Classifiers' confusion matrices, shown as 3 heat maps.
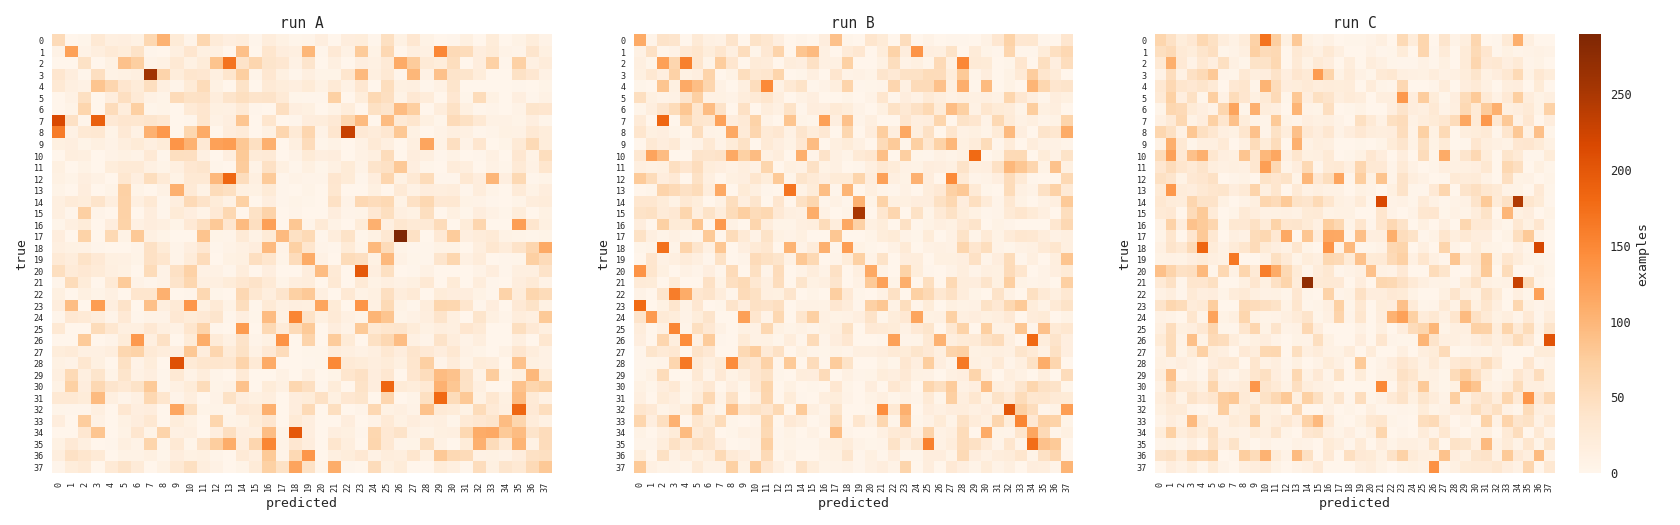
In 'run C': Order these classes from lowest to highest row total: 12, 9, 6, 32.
32, 9, 12, 6
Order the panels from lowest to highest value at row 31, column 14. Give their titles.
run B, run A, run C
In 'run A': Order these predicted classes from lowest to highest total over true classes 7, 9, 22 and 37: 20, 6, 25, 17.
20, 17, 6, 25
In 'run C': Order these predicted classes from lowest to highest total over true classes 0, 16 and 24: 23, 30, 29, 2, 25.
2, 25, 30, 29, 23
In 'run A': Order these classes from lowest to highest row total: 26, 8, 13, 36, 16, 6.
13, 6, 36, 26, 16, 8
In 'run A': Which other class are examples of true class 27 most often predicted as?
10
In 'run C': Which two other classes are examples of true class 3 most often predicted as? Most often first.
15, 5
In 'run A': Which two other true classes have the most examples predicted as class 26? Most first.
17, 2
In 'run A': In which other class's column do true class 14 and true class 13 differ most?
9
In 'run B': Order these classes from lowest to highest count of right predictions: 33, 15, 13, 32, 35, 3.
3, 35, 15, 33, 13, 32
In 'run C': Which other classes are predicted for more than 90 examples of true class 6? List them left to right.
7, 9, 13, 32
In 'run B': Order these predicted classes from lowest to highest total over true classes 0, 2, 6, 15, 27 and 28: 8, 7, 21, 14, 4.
14, 21, 7, 8, 4
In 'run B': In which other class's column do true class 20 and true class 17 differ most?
0
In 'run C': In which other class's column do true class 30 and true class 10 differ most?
21
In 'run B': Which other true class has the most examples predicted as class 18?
16
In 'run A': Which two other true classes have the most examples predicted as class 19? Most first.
36, 1
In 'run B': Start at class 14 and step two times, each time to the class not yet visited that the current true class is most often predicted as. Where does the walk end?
37
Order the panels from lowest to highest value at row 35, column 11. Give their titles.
run C, run A, run B
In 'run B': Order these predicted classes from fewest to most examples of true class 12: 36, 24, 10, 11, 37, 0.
36, 11, 10, 37, 0, 24
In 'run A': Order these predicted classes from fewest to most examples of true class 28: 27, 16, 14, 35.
27, 14, 35, 16
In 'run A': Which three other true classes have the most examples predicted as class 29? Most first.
31, 1, 30
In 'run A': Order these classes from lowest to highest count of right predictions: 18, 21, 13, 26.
21, 13, 18, 26
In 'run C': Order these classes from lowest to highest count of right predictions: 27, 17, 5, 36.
27, 5, 36, 17
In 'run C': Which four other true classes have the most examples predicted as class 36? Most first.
18, 22, 8, 29
